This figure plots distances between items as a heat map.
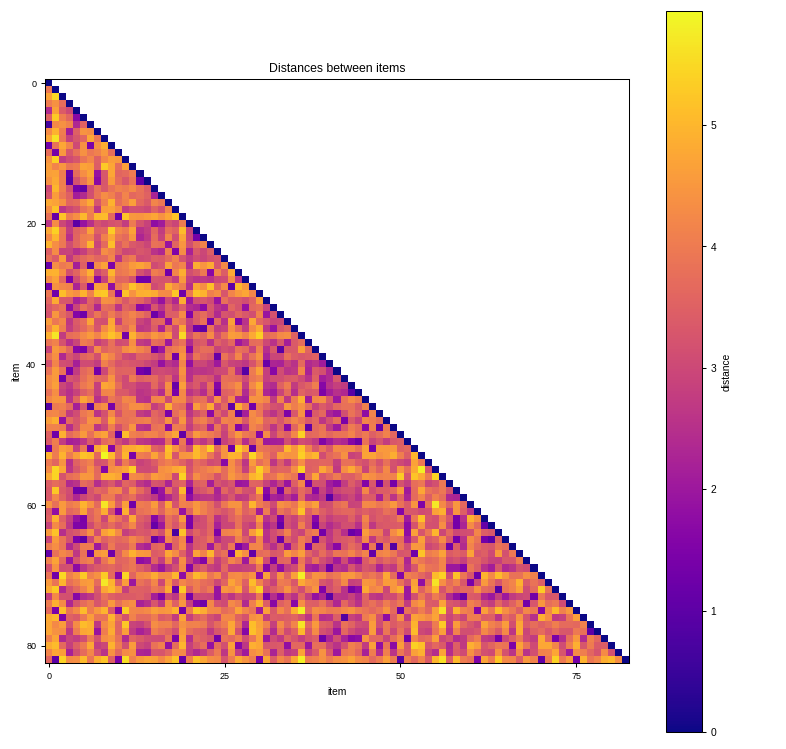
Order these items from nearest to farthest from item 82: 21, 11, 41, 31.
41, 31, 21, 11
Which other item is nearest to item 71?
60
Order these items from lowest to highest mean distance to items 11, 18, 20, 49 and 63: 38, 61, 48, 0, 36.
38, 36, 48, 0, 61
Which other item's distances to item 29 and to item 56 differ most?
52
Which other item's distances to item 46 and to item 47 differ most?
27
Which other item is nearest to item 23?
34
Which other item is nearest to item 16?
73
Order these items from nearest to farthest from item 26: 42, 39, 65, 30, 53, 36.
65, 39, 42, 30, 36, 53
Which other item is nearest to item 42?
76
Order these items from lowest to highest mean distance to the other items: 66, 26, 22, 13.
66, 13, 22, 26
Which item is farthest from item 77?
36
